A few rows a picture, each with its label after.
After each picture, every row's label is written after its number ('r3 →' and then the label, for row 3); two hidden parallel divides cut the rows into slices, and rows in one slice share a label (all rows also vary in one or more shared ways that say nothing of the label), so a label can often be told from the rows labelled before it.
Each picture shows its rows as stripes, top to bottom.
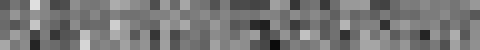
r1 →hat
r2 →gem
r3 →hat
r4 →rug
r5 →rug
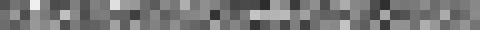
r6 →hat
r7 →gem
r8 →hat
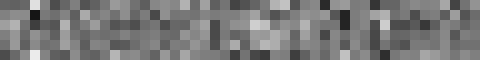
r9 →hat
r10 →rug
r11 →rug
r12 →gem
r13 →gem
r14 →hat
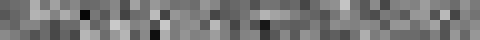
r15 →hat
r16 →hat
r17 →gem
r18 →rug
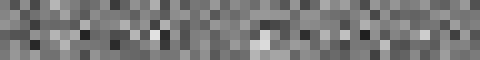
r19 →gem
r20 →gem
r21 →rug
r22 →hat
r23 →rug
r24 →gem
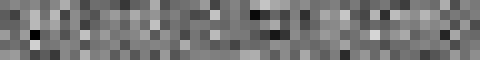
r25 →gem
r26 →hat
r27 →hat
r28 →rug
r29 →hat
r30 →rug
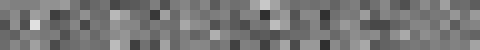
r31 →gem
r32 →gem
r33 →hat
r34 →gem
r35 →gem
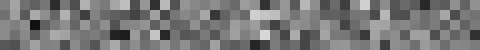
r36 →rug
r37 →gem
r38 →rug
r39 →gem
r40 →hat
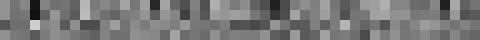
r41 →rug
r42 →rug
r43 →hat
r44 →gem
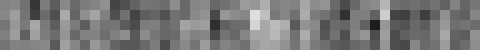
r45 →rug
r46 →rug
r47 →gem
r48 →gem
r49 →gem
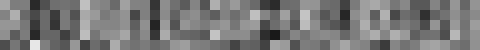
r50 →rug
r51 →rug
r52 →rug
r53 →rug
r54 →hat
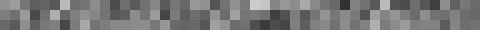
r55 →rug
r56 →gem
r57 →gem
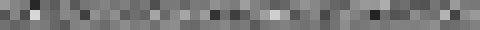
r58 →rug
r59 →hat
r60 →gem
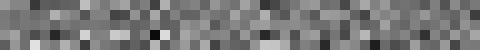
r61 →rug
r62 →gem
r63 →gem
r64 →rug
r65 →hat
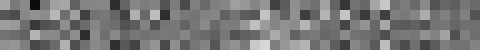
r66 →rug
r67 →hat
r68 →rug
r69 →hat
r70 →rug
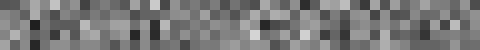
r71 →hat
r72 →gem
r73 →rug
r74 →rug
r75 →rug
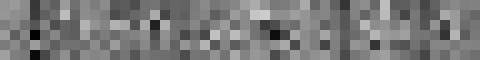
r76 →rug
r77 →rug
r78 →rug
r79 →rug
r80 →gem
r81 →rug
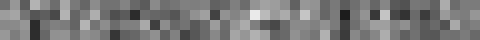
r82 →gem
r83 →rug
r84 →rug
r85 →rug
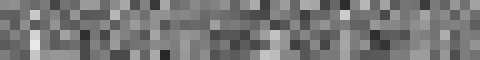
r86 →rug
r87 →hat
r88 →gem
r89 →hat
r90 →hat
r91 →hat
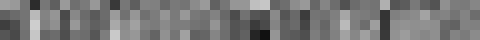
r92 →rug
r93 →hat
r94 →hat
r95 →hat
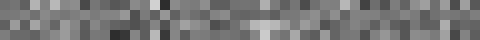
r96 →hat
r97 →gem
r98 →gem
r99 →gem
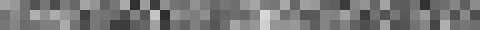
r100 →rug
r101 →hat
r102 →gem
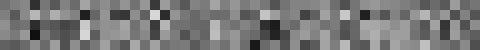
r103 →rug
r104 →hat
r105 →rug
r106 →rug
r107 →hat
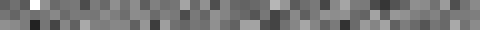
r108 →hat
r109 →gem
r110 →rug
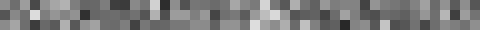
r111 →gem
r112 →hat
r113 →rug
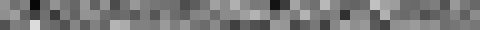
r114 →rug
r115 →rug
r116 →hat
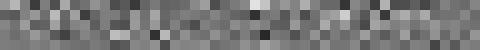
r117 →rug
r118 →hat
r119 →gem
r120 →gem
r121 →gem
